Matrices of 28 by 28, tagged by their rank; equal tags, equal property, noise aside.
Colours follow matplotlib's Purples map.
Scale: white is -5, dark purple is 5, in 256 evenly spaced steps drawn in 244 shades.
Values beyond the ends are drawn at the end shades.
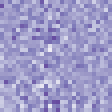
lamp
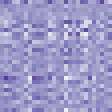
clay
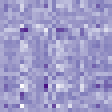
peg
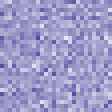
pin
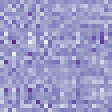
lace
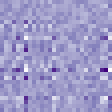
peg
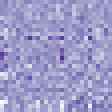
clay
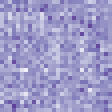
pin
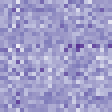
lamp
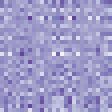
clay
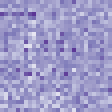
pin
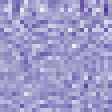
lace
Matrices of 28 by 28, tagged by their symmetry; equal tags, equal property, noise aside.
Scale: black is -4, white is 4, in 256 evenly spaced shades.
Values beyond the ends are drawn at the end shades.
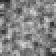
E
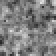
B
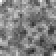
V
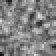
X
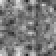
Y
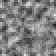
B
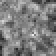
V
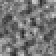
E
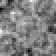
V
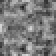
Y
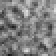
B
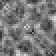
V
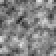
V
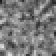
X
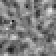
B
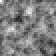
V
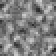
E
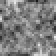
E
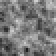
X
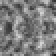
Y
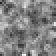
V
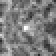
Y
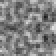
Y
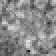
X
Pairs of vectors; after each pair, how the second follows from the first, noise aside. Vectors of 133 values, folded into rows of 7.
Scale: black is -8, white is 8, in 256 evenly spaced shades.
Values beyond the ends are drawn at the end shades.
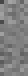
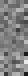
reversed, scaled up.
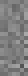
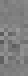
reversed, negated, partly zeroed.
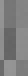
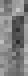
reversed, scaled up.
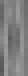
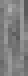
reversed.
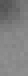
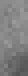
reversed.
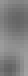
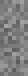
shuffled.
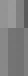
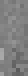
reversed, negated, partly zeroed.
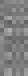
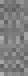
wrapped around.
